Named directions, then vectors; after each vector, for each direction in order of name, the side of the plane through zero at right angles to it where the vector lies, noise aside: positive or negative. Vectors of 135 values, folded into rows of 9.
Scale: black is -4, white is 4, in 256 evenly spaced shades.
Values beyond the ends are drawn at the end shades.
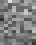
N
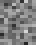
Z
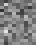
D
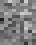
negative, positive, positive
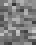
positive, positive, negative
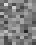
positive, positive, negative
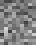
positive, negative, positive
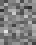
positive, positive, positive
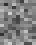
negative, negative, positive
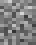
negative, positive, negative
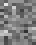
positive, positive, negative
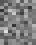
positive, positive, positive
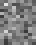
positive, positive, negative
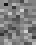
negative, negative, positive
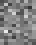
positive, positive, positive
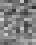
positive, negative, negative
